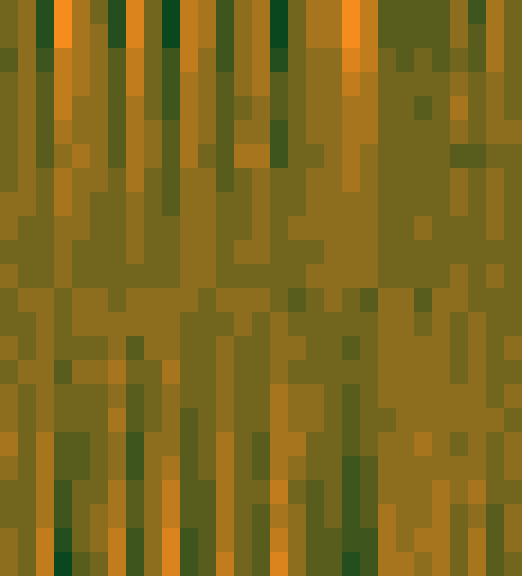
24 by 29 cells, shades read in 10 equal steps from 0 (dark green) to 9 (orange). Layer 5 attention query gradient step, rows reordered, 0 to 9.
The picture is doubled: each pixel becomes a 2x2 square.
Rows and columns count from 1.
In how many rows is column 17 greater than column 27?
6
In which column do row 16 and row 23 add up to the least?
4
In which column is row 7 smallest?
16
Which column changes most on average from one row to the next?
26
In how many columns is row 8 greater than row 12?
7
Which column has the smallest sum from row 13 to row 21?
20
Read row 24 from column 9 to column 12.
5 8 2 3
